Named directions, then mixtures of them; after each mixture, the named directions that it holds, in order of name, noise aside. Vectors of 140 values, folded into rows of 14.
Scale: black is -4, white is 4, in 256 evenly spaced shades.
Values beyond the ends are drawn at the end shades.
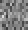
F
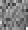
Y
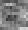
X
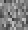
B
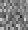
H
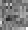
X, Y.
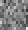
B, Y.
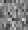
B.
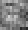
X.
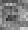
X.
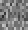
F.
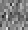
F, H.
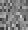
H.
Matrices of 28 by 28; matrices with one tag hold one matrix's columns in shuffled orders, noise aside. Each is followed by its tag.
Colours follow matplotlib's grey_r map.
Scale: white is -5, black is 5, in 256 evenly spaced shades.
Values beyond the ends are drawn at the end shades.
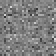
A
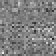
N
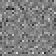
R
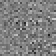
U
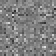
A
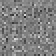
A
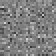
A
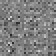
U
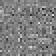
A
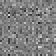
A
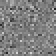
R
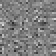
U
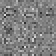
A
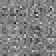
A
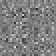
A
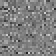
R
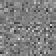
N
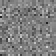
A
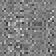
U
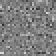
R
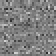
R
